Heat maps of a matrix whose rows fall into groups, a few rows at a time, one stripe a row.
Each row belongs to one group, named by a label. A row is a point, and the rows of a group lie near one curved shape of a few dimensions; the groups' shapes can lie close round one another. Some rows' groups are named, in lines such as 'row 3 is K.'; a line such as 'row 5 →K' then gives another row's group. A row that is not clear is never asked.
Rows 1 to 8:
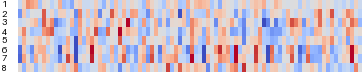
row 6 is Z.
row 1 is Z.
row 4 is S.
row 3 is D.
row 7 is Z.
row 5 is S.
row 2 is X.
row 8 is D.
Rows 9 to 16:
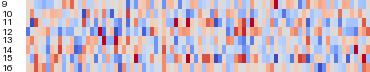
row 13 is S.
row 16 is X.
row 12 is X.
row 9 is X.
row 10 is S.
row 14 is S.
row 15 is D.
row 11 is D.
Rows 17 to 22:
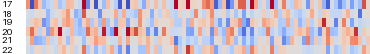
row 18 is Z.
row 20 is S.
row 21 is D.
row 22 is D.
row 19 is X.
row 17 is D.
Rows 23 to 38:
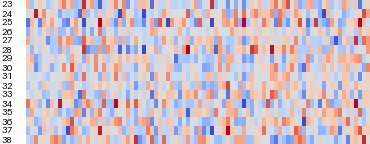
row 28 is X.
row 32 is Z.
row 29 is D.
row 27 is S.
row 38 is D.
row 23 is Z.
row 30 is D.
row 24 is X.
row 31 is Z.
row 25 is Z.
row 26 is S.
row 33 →X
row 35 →S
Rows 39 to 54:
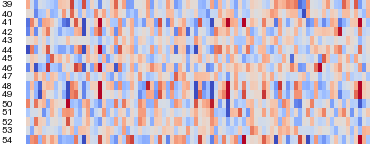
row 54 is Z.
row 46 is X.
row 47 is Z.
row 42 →X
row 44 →X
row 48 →Z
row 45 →X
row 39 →Z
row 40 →D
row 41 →Z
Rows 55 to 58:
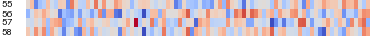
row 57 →D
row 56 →X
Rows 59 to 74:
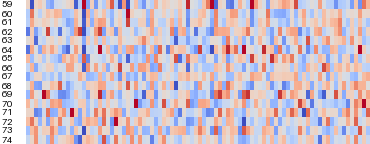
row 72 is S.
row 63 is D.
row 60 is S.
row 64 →Z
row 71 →D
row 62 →X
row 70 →D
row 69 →X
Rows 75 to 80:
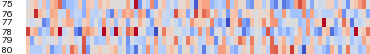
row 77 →X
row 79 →D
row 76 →Z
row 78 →S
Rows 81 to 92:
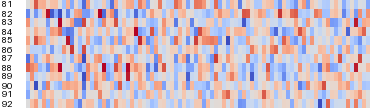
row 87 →X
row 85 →Z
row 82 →X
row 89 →S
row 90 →X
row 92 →X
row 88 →S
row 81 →Z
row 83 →S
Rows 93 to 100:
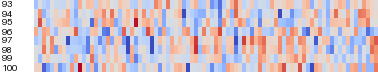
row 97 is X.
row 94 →D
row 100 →D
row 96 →Z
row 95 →S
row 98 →X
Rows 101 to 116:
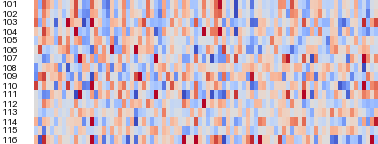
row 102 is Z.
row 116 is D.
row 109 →Z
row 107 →Z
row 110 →S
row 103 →S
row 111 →Z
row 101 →Z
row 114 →S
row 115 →D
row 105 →X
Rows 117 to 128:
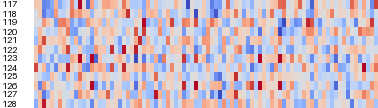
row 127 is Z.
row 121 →Z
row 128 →Z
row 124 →S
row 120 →D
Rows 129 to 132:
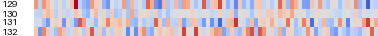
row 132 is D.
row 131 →Z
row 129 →Z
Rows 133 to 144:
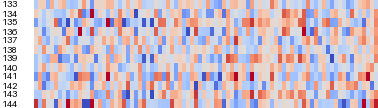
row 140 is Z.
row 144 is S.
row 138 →X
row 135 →X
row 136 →Z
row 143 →X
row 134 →Z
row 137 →D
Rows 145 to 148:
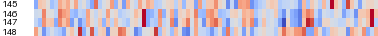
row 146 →D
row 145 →X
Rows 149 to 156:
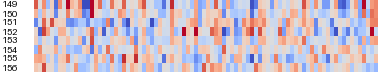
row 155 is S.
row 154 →S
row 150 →S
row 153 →S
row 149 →S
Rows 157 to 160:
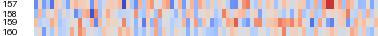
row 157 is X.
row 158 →S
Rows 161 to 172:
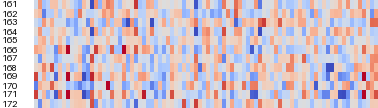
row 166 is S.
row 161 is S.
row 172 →D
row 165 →Z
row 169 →S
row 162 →D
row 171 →S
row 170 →X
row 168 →X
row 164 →S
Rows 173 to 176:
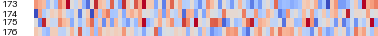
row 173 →S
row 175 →D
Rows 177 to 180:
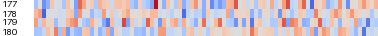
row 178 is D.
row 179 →Z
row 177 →Z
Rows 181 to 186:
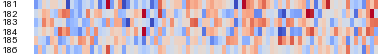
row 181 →X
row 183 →X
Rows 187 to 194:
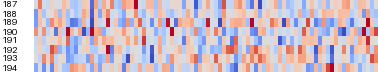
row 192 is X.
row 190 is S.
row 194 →X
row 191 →D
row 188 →S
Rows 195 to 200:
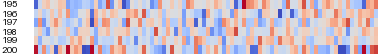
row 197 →X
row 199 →D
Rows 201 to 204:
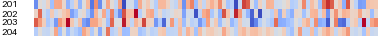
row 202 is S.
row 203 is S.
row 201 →X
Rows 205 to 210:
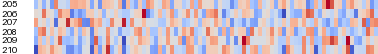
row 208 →Z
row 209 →X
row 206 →D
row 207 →S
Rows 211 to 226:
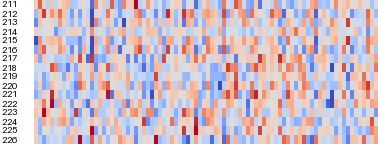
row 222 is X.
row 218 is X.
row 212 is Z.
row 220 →Z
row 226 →Z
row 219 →Z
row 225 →D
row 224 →D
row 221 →X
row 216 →Z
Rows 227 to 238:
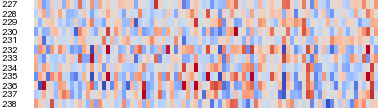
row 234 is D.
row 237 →D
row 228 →Z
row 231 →D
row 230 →Z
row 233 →Z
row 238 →X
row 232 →Z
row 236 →D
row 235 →Z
